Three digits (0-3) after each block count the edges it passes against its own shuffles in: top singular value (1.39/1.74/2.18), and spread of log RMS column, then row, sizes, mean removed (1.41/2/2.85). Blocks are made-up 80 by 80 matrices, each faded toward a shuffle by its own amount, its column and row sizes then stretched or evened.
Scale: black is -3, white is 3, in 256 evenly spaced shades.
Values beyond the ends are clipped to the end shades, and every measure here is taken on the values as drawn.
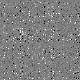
0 2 2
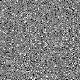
2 1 0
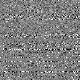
2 1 3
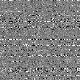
3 1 3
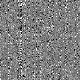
2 3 0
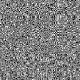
3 1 1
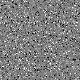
0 1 1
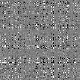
2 3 3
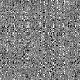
3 2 1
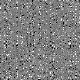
1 3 1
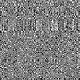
3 1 1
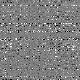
2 2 3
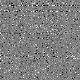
1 1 2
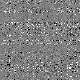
0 2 3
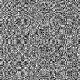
3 1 0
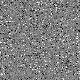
0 1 1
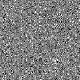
2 2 0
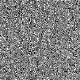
0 2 0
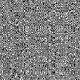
3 1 0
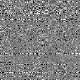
2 2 3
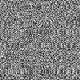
3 0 0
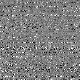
1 1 3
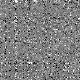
1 2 2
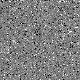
0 1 1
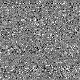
1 0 2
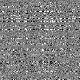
2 1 3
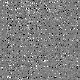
0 2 2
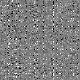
2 3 2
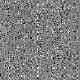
2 3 1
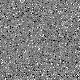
0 0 1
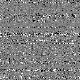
0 1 3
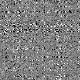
2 2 3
